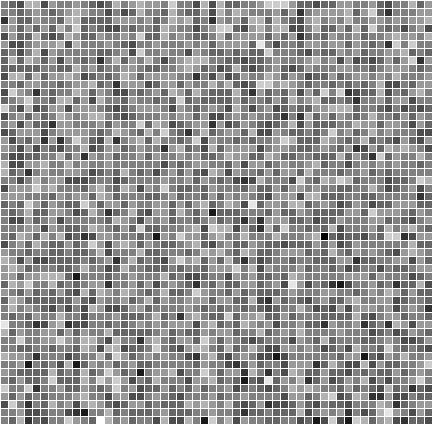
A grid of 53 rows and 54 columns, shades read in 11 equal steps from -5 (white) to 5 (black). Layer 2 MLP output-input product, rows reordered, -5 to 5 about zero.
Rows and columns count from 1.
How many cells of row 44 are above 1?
8
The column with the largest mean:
31
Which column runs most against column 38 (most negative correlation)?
10
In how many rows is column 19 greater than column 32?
23
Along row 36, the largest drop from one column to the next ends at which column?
37
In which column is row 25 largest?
53
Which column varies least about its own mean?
19
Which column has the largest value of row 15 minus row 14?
1
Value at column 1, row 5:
2
